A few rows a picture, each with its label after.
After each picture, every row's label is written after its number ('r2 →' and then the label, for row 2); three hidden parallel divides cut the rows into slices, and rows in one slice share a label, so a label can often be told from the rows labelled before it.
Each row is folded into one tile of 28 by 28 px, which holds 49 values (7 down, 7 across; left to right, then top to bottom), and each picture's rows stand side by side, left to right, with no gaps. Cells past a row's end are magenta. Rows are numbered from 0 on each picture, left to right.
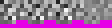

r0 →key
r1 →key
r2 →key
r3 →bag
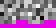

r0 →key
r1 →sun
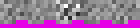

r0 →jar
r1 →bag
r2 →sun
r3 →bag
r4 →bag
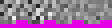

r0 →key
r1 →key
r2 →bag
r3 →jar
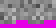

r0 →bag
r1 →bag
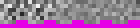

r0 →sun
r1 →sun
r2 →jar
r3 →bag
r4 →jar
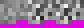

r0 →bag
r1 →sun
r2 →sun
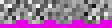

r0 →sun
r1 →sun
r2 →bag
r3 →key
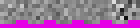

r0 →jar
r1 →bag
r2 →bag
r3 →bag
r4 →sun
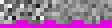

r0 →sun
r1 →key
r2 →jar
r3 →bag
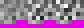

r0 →jar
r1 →sun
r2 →sun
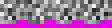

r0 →sun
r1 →key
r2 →sun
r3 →sun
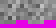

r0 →bag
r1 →bag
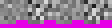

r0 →jar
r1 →key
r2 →jar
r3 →key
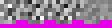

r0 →sun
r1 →key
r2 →key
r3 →jar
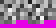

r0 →key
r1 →key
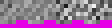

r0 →bag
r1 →jar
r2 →key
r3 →sun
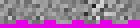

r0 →jar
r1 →bag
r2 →jar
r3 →key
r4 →jar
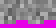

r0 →jar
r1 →jar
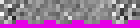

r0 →sun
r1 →jar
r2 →bag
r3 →bag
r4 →sun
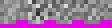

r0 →bag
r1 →sun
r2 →jar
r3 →bag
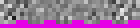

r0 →sun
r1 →bag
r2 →bag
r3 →jar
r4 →key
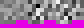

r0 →bag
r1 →key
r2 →sun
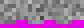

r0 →bag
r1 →jar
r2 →bag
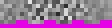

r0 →jar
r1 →sun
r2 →key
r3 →bag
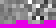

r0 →jar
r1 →sun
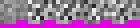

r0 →bag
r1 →sun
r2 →sun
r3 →key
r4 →sun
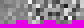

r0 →bag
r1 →sun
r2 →key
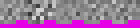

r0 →jar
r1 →key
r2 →jar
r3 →jar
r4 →jar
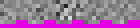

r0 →bag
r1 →jar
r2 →key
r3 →jar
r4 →jar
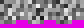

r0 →key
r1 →sun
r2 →key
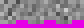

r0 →jar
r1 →bag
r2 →bag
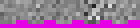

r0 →bag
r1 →jar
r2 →bag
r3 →key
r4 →jar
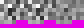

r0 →sun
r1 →sun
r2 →jar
